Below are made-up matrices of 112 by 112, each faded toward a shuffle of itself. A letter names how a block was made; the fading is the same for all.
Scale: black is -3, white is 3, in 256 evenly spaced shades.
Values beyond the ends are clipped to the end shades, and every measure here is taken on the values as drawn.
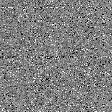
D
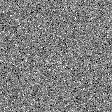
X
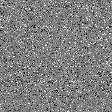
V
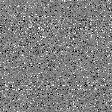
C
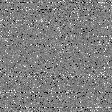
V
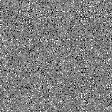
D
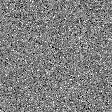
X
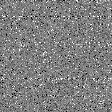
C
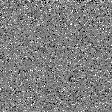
V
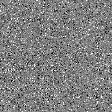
D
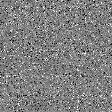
V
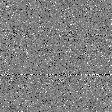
C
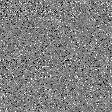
V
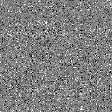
D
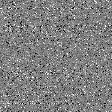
C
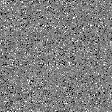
D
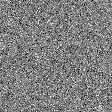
X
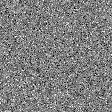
X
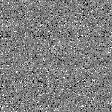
D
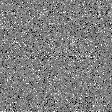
C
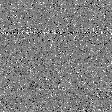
V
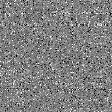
D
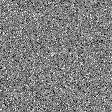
X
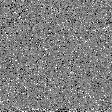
V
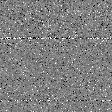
C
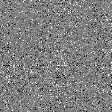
D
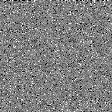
D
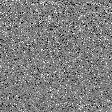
V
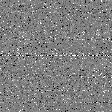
V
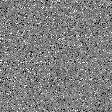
V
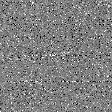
C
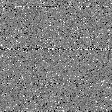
C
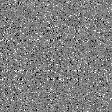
D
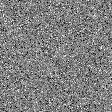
X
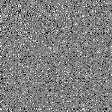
D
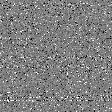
V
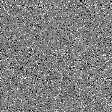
V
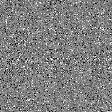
D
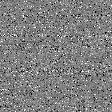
V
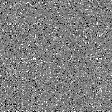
D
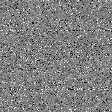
V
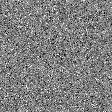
X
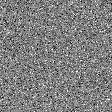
X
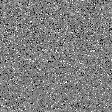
V
